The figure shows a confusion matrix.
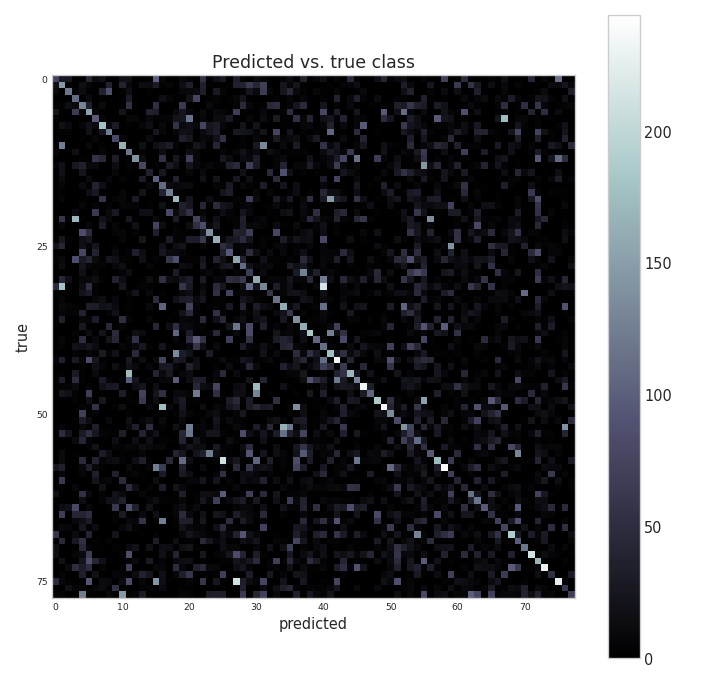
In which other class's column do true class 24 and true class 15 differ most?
42
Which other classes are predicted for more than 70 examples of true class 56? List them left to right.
23, 29, 37, 69
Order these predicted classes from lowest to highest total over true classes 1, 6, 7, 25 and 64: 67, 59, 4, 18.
4, 18, 59, 67
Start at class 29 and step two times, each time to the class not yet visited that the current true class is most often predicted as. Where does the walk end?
27
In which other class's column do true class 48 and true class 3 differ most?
55
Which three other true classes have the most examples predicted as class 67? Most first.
6, 49, 74
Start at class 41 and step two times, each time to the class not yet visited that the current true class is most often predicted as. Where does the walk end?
72
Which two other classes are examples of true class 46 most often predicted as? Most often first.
30, 24
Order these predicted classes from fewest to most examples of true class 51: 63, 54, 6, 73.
6, 73, 54, 63
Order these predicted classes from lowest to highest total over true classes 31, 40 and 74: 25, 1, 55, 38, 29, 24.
38, 55, 24, 25, 29, 1
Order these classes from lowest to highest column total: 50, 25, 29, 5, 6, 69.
6, 50, 25, 69, 5, 29
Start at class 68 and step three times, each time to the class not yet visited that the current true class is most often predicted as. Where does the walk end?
34
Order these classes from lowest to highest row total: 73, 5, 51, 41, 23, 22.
22, 51, 41, 23, 5, 73
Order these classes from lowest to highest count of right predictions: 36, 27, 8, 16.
16, 8, 36, 27
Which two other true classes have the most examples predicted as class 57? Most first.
6, 65
